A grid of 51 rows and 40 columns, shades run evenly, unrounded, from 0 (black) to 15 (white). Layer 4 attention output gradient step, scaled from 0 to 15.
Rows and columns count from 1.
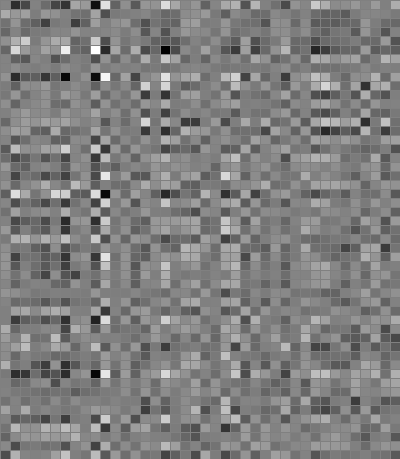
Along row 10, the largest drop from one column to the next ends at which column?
37
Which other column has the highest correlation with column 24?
38
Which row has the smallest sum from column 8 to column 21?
22
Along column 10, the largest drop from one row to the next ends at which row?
7
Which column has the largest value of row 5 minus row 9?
10
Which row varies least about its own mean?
8
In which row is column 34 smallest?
15
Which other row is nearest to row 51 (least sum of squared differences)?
17
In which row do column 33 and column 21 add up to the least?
46
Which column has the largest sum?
11
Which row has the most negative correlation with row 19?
5
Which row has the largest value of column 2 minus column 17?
6
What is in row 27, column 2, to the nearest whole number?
10
